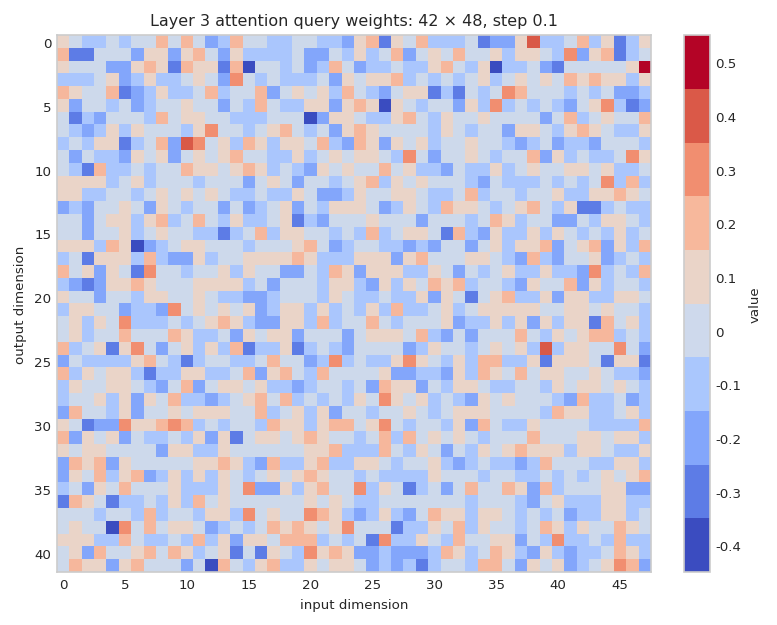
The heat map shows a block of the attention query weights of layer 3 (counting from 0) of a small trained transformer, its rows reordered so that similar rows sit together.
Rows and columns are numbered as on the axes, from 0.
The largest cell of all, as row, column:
2, 47
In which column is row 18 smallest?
6
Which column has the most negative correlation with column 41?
20
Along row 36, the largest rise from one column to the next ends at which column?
1
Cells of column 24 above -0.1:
30
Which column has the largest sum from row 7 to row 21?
11
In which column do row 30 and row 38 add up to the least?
4
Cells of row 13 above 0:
13
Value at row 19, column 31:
0.1
